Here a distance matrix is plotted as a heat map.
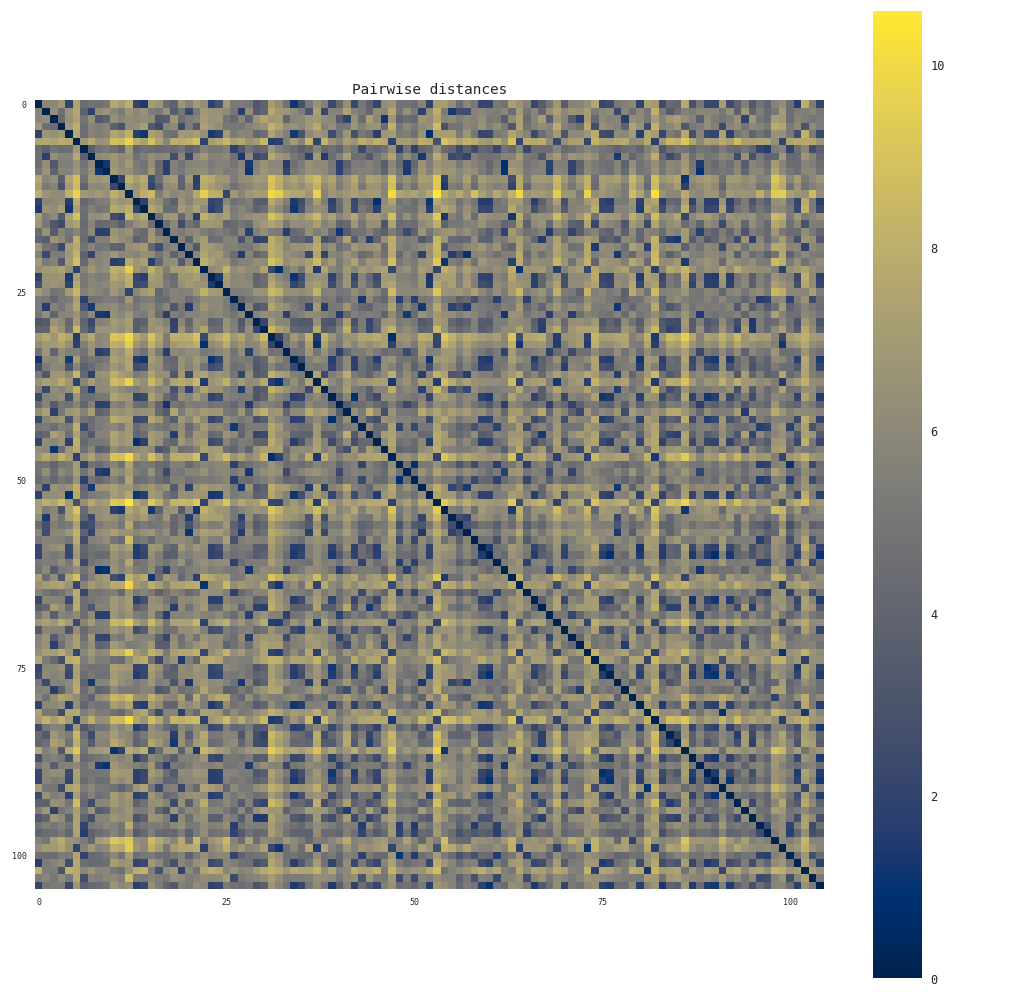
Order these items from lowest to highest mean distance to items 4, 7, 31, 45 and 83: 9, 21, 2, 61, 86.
61, 9, 2, 21, 86
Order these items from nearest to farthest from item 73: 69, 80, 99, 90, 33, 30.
99, 69, 33, 80, 90, 30
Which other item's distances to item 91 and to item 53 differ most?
81
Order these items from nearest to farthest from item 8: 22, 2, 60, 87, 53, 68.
68, 2, 60, 87, 22, 53
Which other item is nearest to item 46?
2
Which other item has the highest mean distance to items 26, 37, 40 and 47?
12
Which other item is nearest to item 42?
39
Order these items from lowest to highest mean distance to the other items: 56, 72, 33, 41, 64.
56, 33, 72, 41, 64
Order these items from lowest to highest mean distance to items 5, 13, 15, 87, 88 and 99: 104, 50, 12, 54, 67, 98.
104, 50, 67, 54, 98, 12
